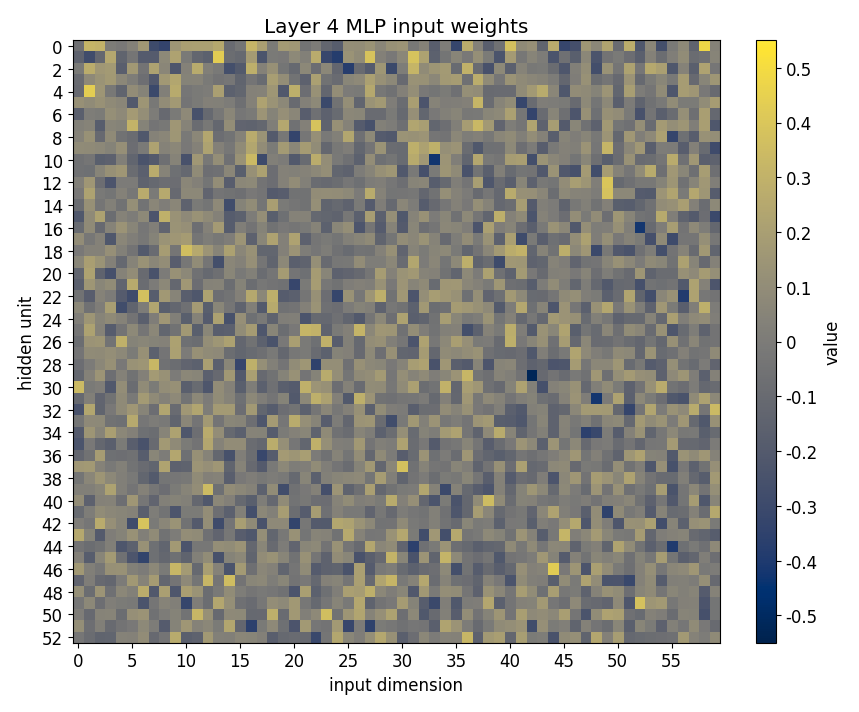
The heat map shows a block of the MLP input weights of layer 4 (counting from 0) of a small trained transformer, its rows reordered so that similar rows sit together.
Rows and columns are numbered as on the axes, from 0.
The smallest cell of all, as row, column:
29, 42
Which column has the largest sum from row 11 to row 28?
1
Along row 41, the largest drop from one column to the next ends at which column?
49
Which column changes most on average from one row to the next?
27
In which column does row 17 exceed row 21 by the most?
20
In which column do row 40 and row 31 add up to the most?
38
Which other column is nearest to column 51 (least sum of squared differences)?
2
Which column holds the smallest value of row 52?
22
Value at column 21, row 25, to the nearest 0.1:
0.3
